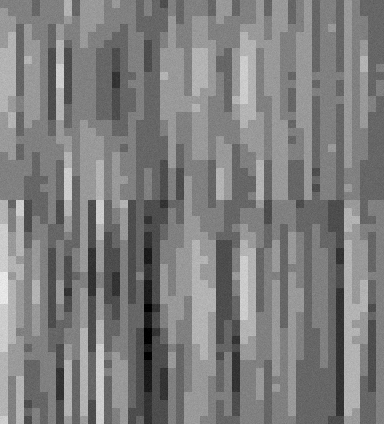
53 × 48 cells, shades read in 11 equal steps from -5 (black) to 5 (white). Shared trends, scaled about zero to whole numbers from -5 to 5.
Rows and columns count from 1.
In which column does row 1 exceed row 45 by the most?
19
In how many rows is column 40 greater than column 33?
8
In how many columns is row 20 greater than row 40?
15
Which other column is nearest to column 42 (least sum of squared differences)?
17
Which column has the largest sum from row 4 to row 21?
31
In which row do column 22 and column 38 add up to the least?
26
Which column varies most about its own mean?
9
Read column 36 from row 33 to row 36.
-1 -1 -1 -1
